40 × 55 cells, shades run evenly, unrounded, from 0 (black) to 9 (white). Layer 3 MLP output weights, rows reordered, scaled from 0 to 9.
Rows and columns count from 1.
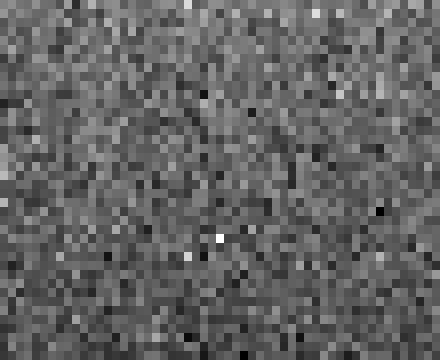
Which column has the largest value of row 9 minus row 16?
42
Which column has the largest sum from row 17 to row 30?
1
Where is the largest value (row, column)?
27, 28
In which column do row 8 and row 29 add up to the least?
26
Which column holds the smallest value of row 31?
31
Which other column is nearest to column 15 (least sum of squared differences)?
47
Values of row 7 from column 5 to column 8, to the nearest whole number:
5 5 3 3
